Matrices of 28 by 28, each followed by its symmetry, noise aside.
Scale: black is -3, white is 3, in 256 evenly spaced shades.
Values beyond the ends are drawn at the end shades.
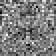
mirrored left to right.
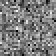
mirrored top to bottom.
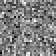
mirrored left to right.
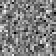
mirrored top to bottom.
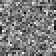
same after a half turn.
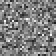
same after a half turn.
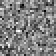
no symmetry.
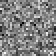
mirrored left to right.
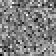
symmetric across the other diagonal.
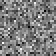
symmetric across the other diagonal.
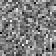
no symmetry.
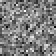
symmetric.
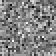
symmetric across the other diagonal.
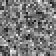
symmetric across the other diagonal.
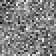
same after a half turn.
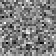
mirrored left to right.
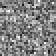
symmetric across the other diagonal.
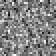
same after a half turn.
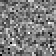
no symmetry.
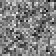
symmetric across the other diagonal.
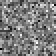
no symmetry.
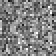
mirrored top to bottom.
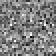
mirrored left to right.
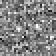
same after a half turn.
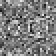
mirrored top to bottom.
